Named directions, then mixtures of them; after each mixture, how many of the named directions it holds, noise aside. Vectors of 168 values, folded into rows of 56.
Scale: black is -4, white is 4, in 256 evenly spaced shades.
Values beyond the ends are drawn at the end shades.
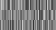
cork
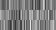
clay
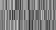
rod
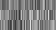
one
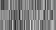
two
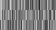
three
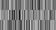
two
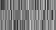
three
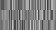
two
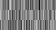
three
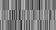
three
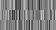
two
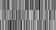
two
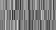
one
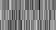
three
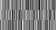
three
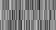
three
